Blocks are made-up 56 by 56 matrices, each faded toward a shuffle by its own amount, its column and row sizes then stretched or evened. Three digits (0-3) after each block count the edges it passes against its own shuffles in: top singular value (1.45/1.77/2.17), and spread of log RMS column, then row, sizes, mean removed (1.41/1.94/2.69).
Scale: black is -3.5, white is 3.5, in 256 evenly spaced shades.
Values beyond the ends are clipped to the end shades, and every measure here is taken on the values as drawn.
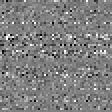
0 1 3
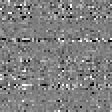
1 1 3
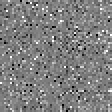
1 0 0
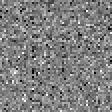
1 1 0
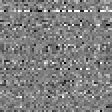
2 0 3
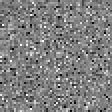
1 1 0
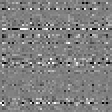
3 1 3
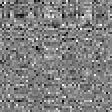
3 0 2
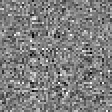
2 1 1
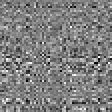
3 2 3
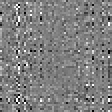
3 3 1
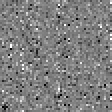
0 2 0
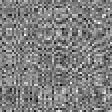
3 0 1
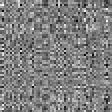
3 3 1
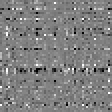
3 2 3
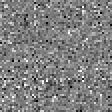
1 1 1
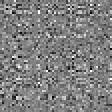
3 2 2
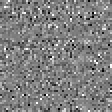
1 0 1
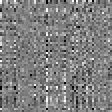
3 3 1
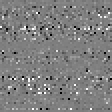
0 0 3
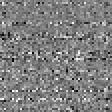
0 1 3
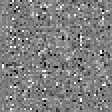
0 2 1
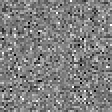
1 1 0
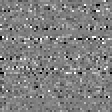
0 0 3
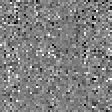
1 2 1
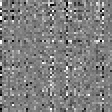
3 3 2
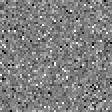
0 0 0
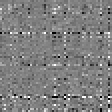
3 2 3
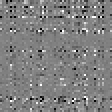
2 3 3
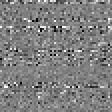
1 1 3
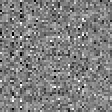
2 2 0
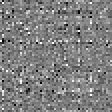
2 2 2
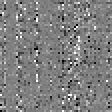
1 3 1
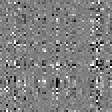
3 3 2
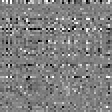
3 2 3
